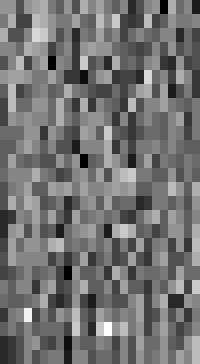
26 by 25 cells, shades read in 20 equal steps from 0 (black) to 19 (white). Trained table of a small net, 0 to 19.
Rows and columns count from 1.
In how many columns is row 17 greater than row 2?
9
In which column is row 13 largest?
17
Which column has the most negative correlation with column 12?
21
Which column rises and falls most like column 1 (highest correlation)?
6
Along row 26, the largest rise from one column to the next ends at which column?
10
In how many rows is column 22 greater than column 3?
13
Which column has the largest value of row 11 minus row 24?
12
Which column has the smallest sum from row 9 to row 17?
1
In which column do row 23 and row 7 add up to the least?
22
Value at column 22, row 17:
11
